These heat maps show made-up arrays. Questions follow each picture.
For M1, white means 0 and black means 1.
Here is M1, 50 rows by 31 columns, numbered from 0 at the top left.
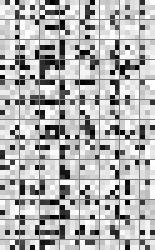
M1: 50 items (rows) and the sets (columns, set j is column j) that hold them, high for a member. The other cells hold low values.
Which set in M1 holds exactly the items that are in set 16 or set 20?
7
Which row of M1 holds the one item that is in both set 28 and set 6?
40
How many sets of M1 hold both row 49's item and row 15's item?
4
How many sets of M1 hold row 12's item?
12
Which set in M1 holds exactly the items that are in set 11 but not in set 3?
26
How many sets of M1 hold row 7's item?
2
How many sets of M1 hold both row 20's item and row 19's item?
9
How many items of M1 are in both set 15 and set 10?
6
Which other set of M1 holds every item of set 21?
12
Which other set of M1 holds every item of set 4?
8
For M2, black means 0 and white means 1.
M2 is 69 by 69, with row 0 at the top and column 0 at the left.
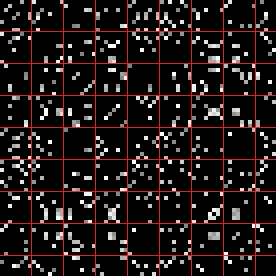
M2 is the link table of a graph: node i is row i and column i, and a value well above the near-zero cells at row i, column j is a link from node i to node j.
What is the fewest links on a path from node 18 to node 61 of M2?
7
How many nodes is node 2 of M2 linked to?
11
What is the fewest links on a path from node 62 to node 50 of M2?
7
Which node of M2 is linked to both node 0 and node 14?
node 15
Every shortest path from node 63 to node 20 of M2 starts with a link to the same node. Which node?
node 1
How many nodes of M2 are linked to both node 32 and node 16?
3
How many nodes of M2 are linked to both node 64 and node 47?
8
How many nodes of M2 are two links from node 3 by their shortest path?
4
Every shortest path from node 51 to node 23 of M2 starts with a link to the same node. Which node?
node 10
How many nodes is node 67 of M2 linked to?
6
